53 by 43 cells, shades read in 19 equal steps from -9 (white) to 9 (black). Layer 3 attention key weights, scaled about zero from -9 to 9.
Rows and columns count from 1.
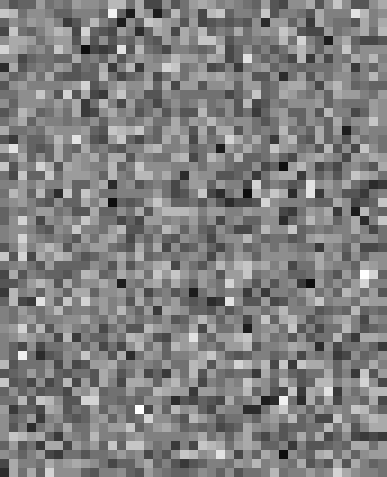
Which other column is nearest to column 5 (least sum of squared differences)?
8
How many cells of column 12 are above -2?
39
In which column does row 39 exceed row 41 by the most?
36
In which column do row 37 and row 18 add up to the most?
28
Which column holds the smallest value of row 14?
42
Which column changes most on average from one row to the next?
14
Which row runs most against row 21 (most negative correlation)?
7
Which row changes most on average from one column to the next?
22
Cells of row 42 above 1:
17
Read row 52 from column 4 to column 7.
0 1 -3 -1
